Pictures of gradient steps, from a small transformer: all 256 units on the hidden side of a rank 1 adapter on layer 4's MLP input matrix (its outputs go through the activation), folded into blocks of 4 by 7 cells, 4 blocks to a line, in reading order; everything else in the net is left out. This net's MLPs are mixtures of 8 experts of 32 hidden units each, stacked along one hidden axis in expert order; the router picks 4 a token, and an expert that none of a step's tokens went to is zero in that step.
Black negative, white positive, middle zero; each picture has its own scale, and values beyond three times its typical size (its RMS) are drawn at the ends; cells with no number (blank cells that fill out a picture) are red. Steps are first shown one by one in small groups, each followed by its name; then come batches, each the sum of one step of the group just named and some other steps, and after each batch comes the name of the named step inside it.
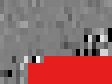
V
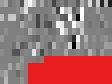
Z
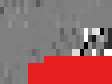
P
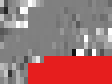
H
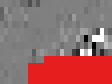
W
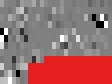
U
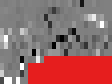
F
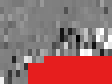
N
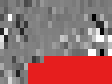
U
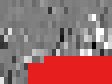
N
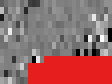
V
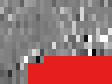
Z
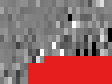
V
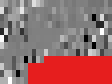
U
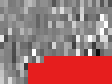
Z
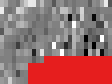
U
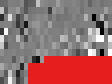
U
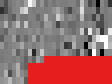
H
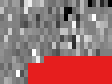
Z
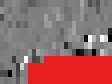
V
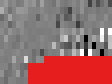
W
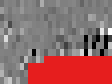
F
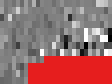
P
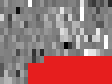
Z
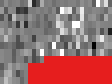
Z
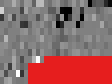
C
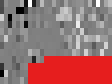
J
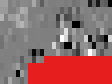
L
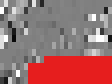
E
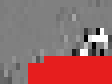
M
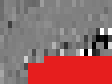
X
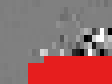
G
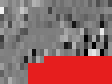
L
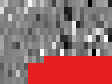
C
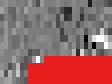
C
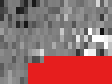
J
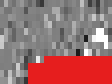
E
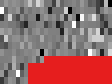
C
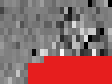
C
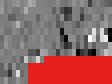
C
